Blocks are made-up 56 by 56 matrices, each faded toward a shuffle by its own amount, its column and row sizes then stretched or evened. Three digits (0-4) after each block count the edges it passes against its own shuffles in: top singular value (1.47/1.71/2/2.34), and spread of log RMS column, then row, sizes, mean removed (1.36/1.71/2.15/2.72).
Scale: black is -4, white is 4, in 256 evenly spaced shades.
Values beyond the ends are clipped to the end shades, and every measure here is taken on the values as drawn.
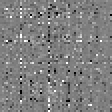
2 3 2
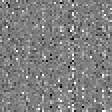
2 2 0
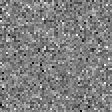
0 0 0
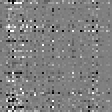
2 4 4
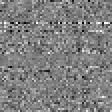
2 0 4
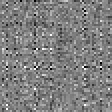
3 4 2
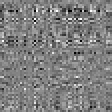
4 3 4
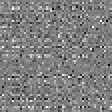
4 1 3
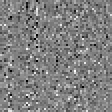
1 3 0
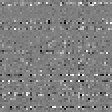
1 2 4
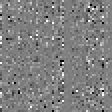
0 4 2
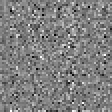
1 3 2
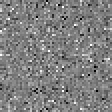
0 2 1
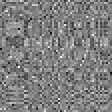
4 1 0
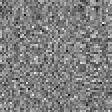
3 0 0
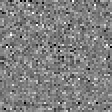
0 1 2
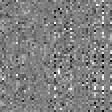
3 4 0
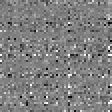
0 3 4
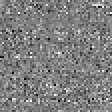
0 0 3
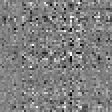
2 4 3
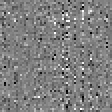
1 4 1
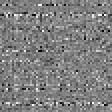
2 0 4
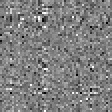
3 2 2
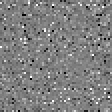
1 1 2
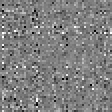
0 3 2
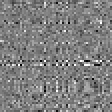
4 2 3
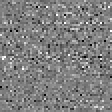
1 0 3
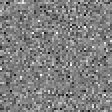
1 1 1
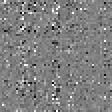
0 3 2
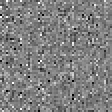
0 3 0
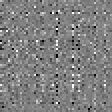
4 3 2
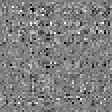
3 2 3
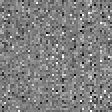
0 4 0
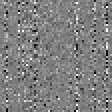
2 4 0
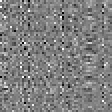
4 3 1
